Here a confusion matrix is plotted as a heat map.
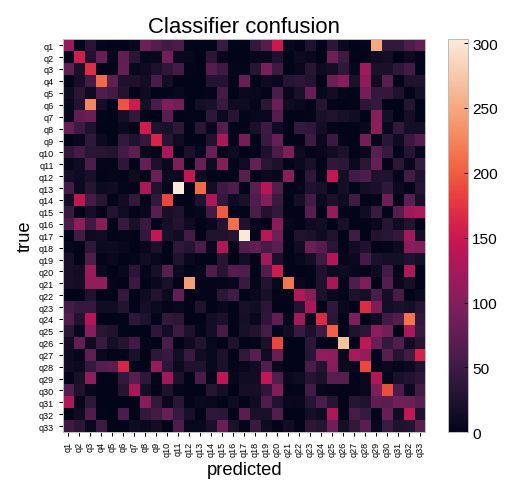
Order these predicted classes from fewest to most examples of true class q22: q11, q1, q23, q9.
q1, q9, q11, q23
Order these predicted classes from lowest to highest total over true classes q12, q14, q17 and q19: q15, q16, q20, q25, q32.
q16, q15, q20, q32, q25
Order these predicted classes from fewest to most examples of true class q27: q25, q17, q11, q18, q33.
q11, q17, q18, q25, q33
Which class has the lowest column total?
q5
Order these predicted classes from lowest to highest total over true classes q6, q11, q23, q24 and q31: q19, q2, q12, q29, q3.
q12, q2, q19, q29, q3
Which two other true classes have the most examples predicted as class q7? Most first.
q6, q30
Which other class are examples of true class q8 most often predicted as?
q29
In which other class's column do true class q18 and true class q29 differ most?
q10
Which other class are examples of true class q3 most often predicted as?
q28
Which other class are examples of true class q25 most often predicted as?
q32
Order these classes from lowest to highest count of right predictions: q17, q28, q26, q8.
q8, q28, q26, q17
